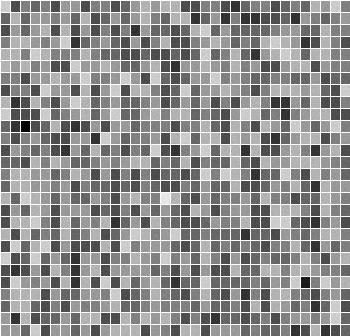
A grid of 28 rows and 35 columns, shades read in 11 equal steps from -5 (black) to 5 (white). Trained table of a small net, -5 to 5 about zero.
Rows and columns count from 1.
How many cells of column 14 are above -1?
16
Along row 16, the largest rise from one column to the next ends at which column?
33
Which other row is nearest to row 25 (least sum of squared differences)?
26
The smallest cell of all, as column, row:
3, 11
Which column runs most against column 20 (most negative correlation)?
18
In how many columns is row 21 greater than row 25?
13
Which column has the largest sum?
21
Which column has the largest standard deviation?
2
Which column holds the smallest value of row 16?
32
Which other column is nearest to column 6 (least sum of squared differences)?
27
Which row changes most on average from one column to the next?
24
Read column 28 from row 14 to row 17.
1 -1 1 0
